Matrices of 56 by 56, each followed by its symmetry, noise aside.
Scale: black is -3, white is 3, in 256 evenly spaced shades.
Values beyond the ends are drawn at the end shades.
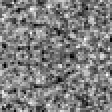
mirrored top to bottom.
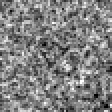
symmetric.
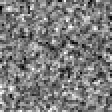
no symmetry.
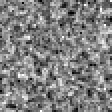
no symmetry.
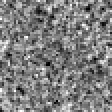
symmetric across the other diagonal.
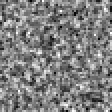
no symmetry.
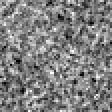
symmetric.
